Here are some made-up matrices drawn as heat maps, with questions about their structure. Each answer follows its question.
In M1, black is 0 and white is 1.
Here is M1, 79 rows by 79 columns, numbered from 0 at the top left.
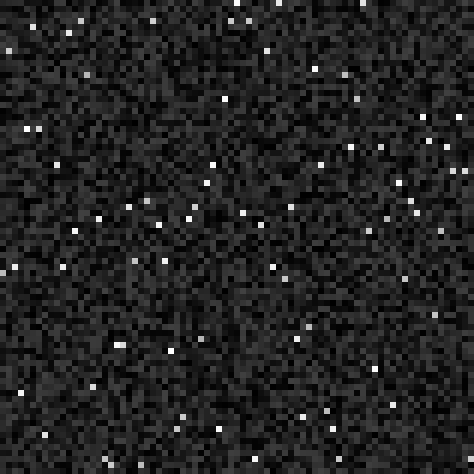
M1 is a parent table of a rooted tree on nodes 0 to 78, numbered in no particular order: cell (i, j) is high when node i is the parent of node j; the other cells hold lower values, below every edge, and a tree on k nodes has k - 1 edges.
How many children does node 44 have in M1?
3
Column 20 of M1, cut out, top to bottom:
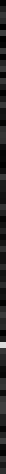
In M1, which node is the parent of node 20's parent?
12
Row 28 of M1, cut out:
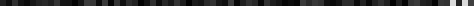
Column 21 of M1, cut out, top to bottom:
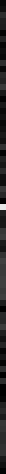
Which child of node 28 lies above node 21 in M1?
77
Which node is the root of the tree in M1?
8
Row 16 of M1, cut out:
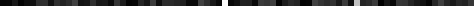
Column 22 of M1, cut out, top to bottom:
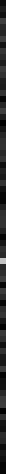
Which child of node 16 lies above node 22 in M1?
37
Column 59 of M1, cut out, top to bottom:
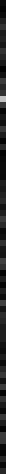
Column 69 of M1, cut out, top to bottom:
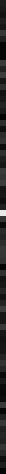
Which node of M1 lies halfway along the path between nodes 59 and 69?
43
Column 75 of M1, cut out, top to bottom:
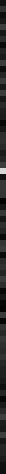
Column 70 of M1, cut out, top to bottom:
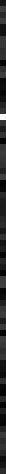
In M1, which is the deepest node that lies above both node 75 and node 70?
19
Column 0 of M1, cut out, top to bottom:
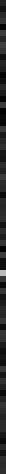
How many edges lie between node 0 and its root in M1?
3
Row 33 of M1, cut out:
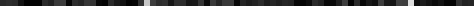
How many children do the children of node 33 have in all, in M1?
4
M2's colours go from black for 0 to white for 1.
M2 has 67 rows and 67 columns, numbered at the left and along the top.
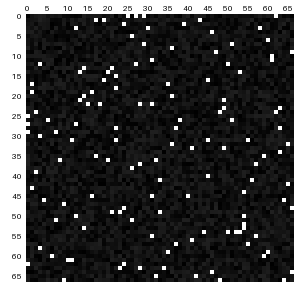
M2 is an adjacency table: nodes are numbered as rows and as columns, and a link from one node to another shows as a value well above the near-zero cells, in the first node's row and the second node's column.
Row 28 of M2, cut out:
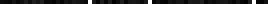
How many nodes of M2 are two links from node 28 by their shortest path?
6
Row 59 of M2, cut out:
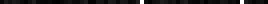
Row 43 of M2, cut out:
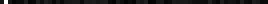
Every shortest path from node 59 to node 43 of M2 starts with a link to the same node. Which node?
node 35
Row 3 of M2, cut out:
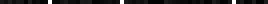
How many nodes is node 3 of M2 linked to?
3
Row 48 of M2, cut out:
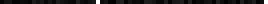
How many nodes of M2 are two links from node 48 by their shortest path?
4
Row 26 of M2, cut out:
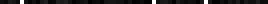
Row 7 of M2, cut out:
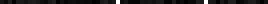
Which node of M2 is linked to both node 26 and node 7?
node 51
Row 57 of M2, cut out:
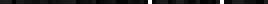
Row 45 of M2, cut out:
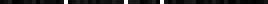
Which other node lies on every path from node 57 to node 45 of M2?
node 31
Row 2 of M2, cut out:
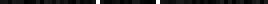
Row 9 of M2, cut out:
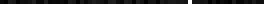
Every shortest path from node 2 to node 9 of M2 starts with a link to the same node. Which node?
node 24
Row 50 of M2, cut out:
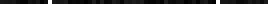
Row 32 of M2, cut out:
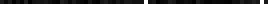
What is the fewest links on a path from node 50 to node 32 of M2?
6
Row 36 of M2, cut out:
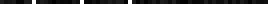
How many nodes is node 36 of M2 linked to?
3
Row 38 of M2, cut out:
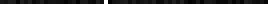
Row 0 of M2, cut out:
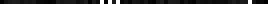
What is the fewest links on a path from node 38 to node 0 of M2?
5
